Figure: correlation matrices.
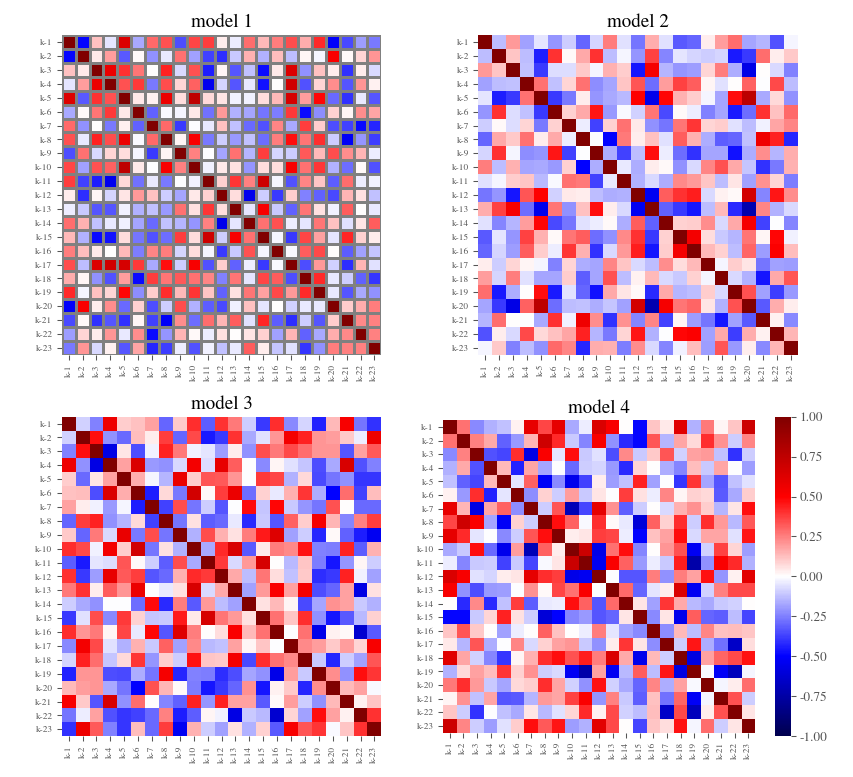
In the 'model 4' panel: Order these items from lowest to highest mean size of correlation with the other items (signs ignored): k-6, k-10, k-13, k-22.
k-6, k-22, k-13, k-10
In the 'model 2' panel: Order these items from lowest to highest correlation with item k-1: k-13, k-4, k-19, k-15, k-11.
k-15, k-4, k-11, k-13, k-19
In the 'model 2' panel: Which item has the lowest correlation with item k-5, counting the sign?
k-13
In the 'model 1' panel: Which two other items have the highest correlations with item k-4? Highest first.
k-17, k-3
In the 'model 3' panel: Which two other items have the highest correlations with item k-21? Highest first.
k-4, k-1
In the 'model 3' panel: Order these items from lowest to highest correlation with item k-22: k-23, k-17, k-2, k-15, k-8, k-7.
k-7, k-15, k-2, k-17, k-8, k-23
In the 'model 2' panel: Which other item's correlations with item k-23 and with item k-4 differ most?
k-8
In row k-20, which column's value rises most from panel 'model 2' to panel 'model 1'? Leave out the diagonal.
k-2
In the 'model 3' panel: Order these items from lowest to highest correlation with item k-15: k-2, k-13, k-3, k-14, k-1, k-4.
k-1, k-4, k-2, k-14, k-13, k-3
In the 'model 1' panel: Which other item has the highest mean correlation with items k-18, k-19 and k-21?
k-15
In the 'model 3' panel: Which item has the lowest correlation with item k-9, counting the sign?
k-23
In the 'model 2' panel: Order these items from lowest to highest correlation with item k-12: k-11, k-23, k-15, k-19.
k-11, k-19, k-23, k-15
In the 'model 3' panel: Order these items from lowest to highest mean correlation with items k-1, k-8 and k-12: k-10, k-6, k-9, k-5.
k-9, k-5, k-6, k-10
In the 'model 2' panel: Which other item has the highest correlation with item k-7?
k-16
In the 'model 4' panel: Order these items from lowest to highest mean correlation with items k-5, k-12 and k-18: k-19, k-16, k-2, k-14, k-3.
k-3, k-14, k-19, k-16, k-2
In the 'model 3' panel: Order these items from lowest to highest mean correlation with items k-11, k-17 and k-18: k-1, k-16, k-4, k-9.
k-1, k-4, k-9, k-16
